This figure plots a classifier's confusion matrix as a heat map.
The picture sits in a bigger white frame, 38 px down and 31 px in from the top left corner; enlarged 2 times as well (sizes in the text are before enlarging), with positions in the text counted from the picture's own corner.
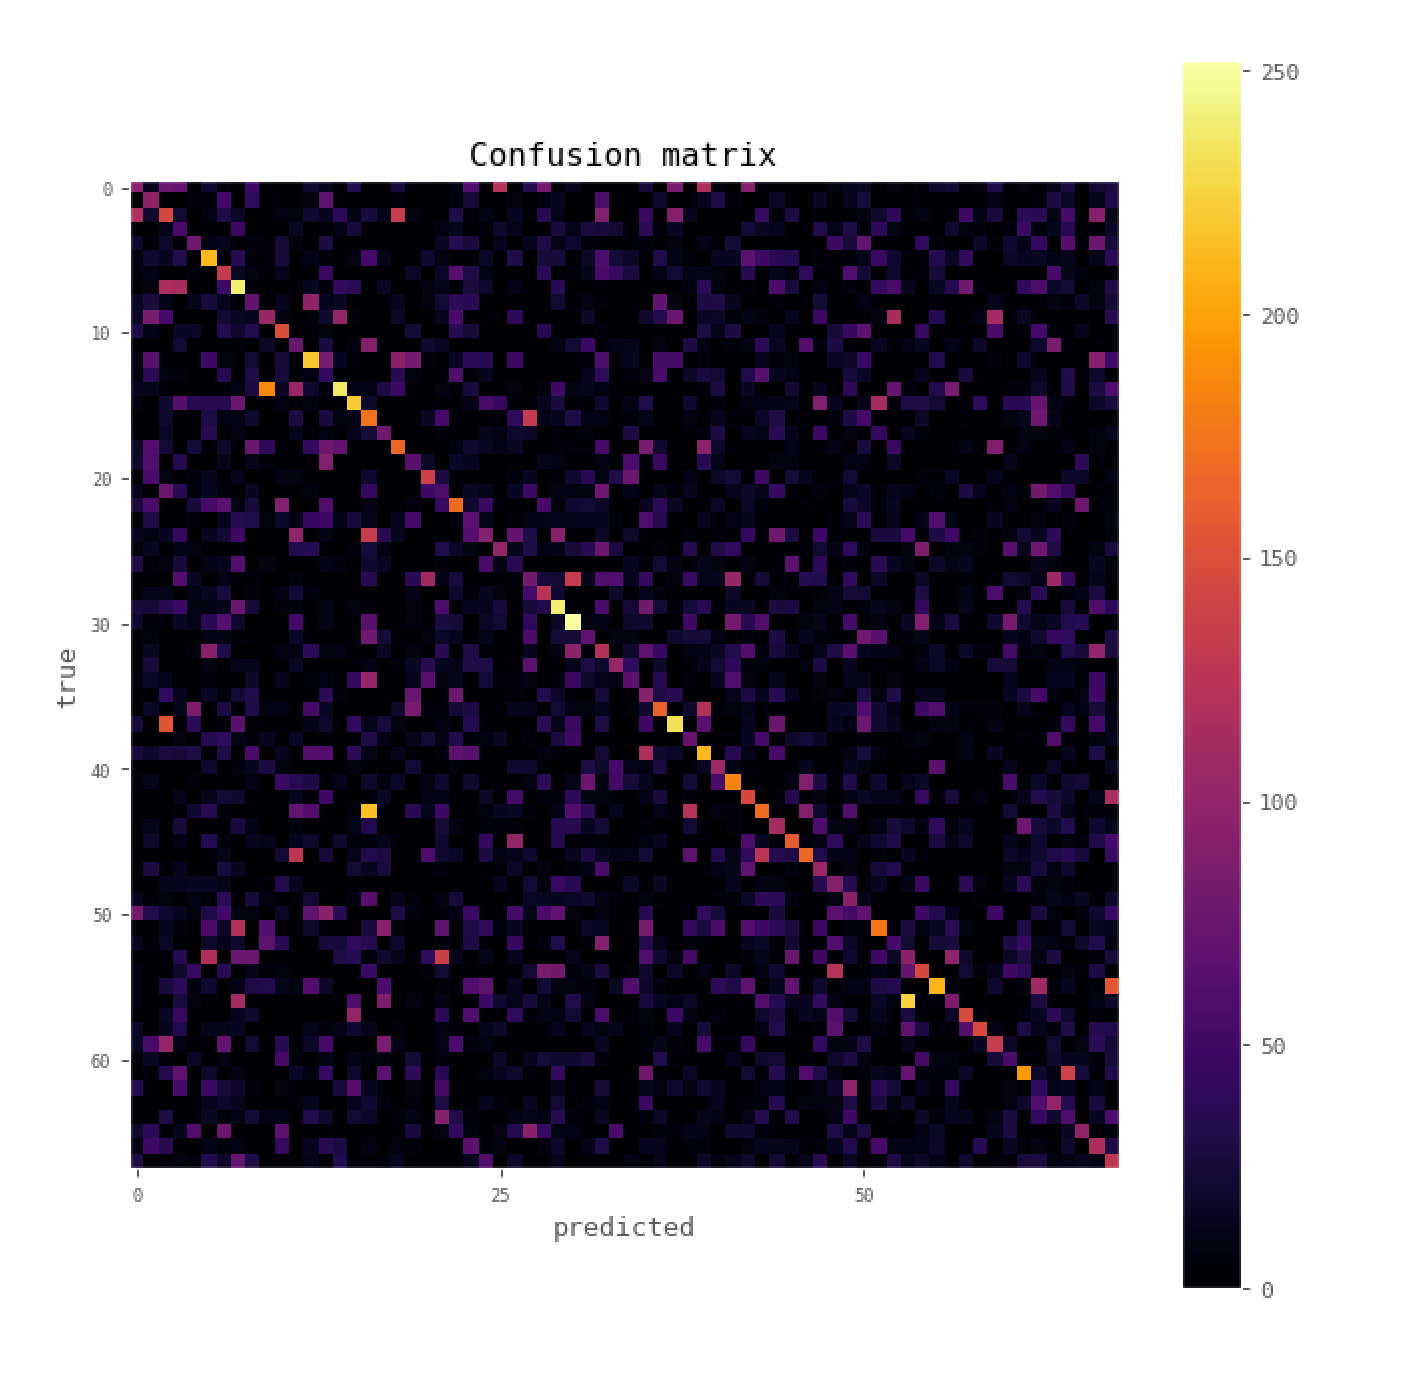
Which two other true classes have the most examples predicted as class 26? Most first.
45, 24
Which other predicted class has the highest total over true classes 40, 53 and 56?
7
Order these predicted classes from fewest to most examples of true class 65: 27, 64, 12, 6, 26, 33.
12, 64, 26, 33, 6, 27
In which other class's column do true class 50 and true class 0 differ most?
25
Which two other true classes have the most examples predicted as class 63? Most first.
27, 11
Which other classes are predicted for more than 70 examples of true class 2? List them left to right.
0, 18, 32, 37, 66
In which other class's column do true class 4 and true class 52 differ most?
32
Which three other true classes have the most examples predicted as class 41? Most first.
27, 30, 34
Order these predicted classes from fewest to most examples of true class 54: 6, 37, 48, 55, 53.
55, 37, 6, 53, 48
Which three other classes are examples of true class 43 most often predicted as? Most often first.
16, 38, 46
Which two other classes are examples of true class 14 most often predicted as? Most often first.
9, 11
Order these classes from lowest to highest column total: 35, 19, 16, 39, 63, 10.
19, 10, 63, 39, 35, 16
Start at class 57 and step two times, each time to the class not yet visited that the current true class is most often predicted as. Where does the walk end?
51
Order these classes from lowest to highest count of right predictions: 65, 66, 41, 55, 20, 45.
65, 66, 20, 45, 41, 55
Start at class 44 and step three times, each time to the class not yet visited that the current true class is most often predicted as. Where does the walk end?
21
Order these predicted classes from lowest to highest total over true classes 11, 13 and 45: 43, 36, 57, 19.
19, 57, 36, 43
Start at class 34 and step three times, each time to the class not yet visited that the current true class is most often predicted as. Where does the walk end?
30
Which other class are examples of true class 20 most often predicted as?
34
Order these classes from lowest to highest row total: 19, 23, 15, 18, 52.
19, 23, 52, 18, 15
